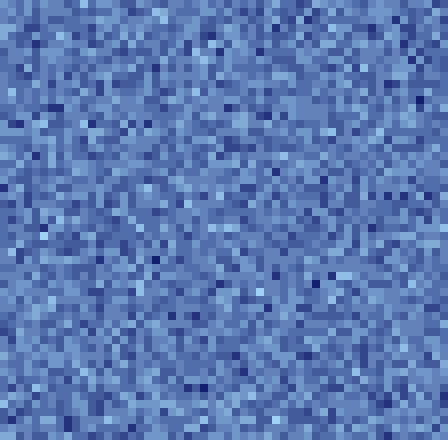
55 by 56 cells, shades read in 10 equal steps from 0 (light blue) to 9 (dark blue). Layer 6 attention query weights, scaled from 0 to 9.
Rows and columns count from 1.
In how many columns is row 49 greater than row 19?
20
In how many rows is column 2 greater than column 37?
19
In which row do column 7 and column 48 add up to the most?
14
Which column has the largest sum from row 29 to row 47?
17
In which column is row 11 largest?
49
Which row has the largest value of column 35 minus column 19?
35
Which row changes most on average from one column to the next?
25
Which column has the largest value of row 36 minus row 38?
28
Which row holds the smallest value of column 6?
30
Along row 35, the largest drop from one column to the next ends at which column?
43
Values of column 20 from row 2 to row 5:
1 4 5 5
